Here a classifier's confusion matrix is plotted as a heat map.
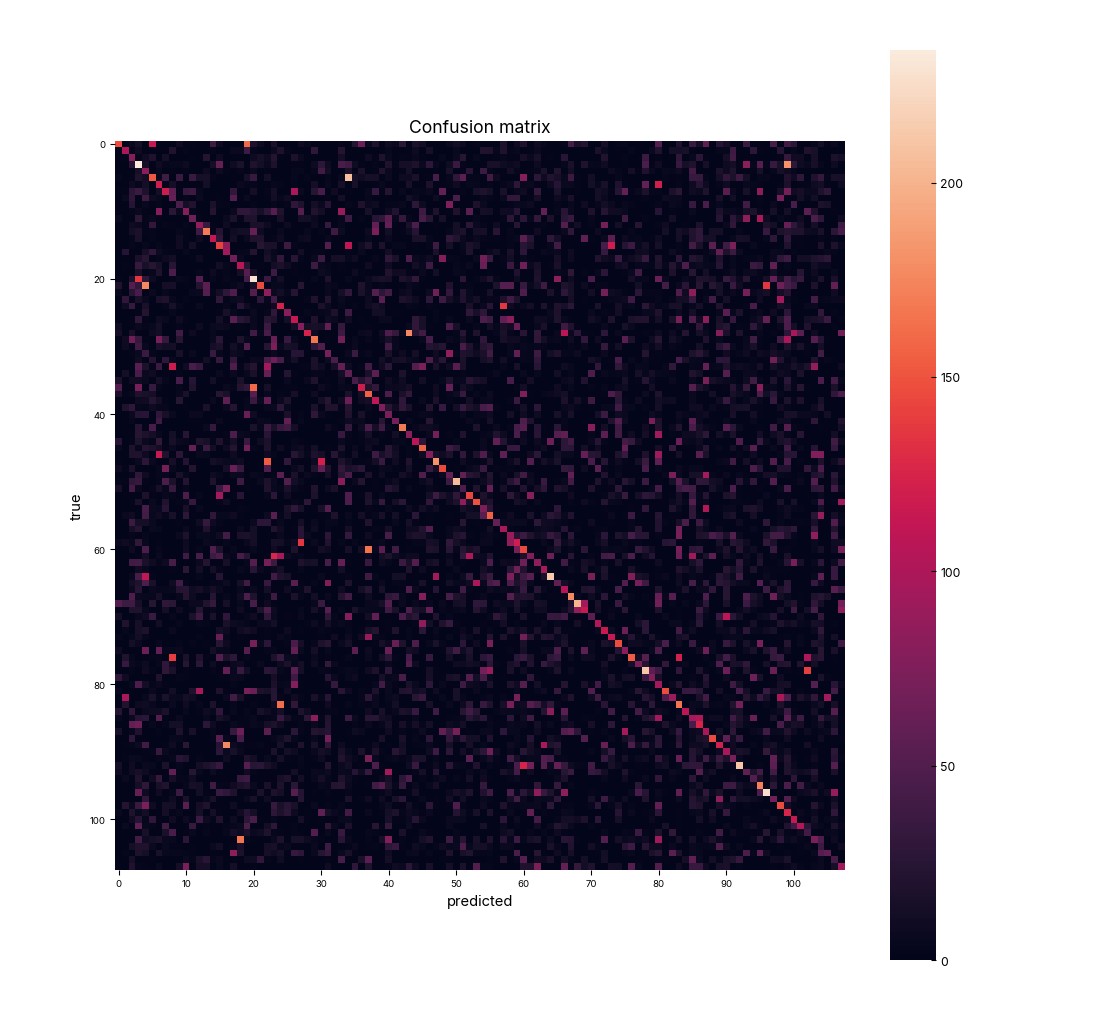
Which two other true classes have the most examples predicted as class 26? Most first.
7, 80
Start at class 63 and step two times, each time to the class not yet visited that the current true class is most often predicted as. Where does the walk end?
27
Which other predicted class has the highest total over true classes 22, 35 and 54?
87
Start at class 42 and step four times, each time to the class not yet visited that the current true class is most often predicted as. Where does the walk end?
104
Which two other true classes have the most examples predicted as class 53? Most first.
65, 107
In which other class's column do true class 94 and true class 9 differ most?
49
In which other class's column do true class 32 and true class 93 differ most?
40
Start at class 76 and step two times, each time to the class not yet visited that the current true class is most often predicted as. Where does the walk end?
98
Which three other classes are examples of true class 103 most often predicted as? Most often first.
18, 80, 40
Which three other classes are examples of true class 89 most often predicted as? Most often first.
16, 63, 72
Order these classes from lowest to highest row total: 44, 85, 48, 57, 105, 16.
16, 57, 105, 44, 48, 85
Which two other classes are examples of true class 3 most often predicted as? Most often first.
99, 93
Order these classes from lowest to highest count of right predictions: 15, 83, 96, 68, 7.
7, 15, 83, 68, 96
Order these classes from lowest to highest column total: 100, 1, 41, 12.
1, 41, 12, 100
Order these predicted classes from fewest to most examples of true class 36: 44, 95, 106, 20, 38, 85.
44, 106, 38, 85, 95, 20
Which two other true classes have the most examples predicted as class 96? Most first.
21, 26
